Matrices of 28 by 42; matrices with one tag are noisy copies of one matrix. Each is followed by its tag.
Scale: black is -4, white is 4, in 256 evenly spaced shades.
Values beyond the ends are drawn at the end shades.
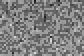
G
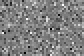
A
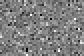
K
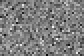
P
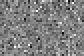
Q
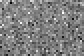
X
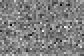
K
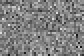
A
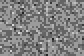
P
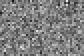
Q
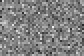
P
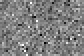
K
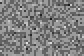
K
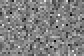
Q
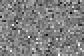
P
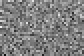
X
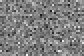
K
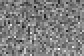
G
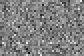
K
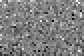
X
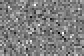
K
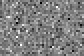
P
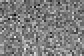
G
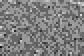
X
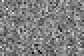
P
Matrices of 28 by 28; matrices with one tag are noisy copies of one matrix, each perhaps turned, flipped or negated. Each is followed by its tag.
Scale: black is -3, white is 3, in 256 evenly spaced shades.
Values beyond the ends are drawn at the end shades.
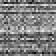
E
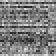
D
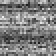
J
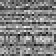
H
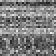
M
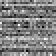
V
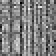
H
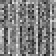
V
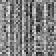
H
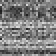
M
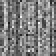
V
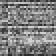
D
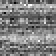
J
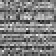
H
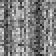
J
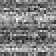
J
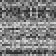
M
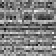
H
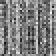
V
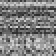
M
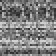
M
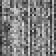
D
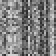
M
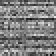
V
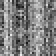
J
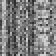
M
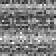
J
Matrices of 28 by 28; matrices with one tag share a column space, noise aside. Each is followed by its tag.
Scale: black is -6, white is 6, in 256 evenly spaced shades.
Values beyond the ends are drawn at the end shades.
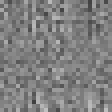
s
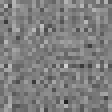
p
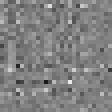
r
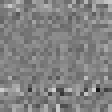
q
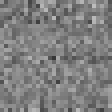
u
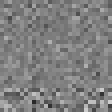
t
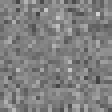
s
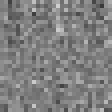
s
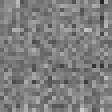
p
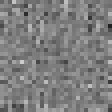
s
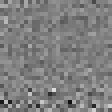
t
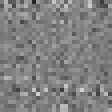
q
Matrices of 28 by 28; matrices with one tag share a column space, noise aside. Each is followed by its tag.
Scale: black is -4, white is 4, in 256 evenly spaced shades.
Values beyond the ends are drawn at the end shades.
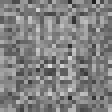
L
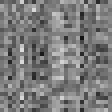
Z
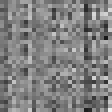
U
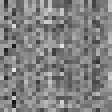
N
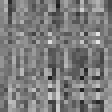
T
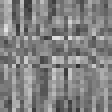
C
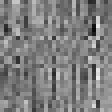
C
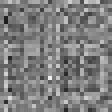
L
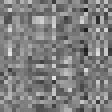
L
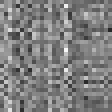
U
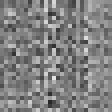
N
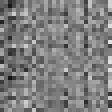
N
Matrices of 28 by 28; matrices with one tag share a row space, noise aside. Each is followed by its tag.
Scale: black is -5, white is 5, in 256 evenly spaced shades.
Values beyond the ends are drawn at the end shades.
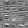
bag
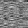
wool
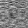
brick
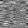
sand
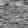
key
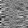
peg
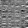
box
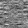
key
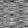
wool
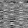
wool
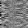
peg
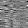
sand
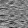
brick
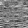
key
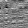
bag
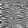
peg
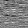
bag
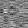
wool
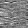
sand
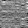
box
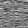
key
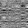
box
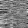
sand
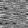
sand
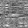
bag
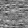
bag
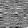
key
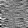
peg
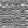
box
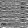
box
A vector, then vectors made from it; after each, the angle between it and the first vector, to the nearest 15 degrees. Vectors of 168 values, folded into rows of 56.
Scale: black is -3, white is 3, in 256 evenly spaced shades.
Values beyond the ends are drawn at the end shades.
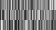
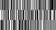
120 degrees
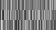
30 degrees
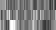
120 degrees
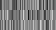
105 degrees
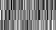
120 degrees
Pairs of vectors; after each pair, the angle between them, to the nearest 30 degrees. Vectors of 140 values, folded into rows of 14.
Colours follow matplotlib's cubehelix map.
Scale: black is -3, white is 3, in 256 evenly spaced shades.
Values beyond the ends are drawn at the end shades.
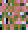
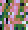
30 degrees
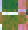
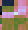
60 degrees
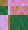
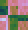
30 degrees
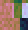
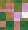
60 degrees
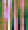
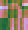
120 degrees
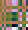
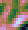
90 degrees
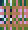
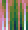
90 degrees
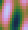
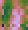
150 degrees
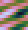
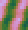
90 degrees
